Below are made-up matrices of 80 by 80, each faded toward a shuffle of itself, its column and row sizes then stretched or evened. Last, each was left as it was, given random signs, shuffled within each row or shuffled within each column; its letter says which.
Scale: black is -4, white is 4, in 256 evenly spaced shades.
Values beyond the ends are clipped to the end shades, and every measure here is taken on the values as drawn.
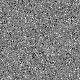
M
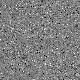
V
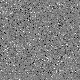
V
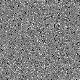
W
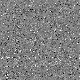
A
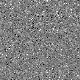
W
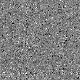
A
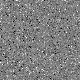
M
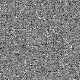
W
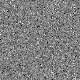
M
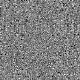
W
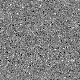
V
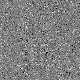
A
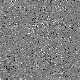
A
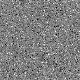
A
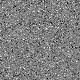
V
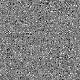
W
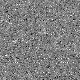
V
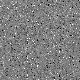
M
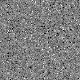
A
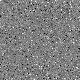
V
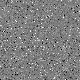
V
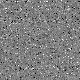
V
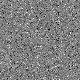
M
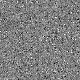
W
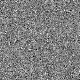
A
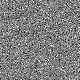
M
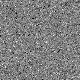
V
